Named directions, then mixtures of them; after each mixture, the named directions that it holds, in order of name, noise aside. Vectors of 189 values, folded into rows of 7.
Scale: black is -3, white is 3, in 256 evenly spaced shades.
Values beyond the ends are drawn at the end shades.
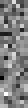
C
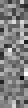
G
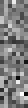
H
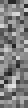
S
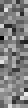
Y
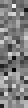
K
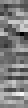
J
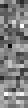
C, J.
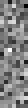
G, H, S.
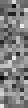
C, J, K.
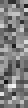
S.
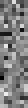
C.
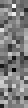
K.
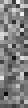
C, G, Y.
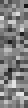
H, J, S.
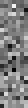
K.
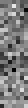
K.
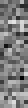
G, J.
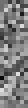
C, S, Y.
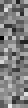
Y.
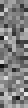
K, S, Y.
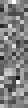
H, S.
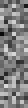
C, K, S.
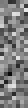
S.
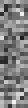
J, Y.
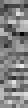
J.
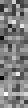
C, J, Y.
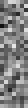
S.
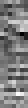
J.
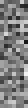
G, J.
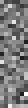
G, H, Y.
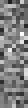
G, J.
